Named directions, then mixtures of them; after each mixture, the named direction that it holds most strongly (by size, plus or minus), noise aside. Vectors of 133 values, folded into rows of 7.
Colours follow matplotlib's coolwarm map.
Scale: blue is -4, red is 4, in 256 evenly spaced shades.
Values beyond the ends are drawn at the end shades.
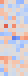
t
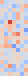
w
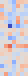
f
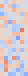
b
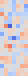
f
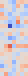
f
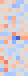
t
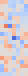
t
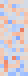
b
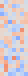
b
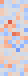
w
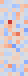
w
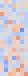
b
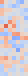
t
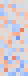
b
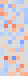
b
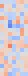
f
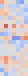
t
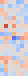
t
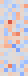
w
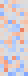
b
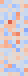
w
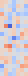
f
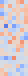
t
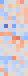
t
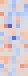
f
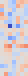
f
